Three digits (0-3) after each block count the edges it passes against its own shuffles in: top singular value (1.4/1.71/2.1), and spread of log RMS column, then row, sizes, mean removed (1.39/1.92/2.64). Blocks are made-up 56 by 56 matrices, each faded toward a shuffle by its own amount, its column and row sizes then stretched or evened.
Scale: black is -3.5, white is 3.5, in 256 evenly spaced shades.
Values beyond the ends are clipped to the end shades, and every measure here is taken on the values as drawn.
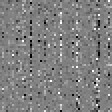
2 3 0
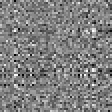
3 2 2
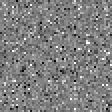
0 1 0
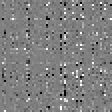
0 3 2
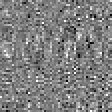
3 2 0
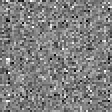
1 2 1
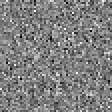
0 0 0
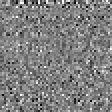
2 1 2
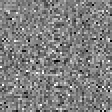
1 0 1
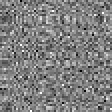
3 0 0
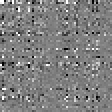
2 3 3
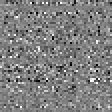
1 1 3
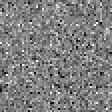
1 1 1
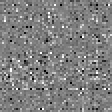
2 1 2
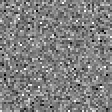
0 0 0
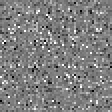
1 0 1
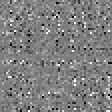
0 2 2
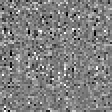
0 2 1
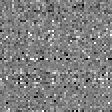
1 0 2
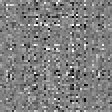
2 3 2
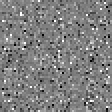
1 1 0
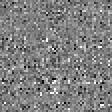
0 2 2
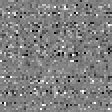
1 0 3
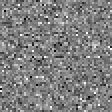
1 0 1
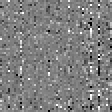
1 3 0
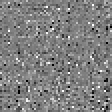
1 2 1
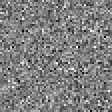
1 0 1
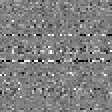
3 0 3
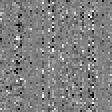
1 3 0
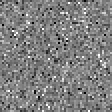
0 0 0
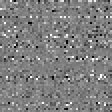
0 1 3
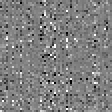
1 3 1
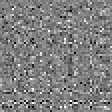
3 2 2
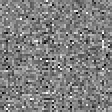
2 1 1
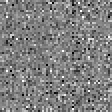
0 2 1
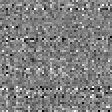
2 1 3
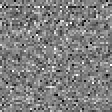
2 0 1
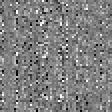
2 3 0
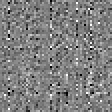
2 3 1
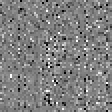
2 2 0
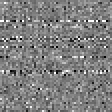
3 0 3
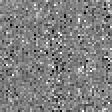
0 2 0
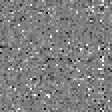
1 1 1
